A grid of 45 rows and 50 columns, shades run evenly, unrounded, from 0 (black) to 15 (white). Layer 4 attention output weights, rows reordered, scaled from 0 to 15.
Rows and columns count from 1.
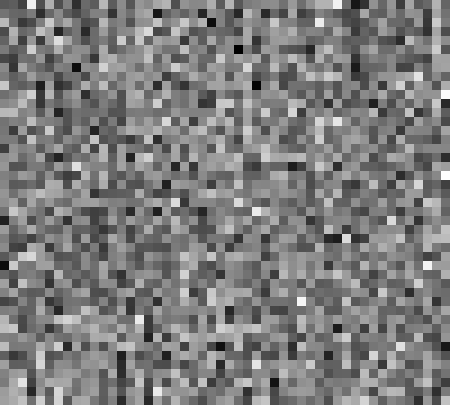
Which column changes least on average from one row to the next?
13
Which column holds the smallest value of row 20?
45
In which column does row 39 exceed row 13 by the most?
7
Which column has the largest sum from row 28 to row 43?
21
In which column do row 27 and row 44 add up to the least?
4
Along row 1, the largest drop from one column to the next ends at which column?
5
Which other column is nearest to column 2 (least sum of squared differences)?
30
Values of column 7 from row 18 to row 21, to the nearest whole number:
2 9 5 10
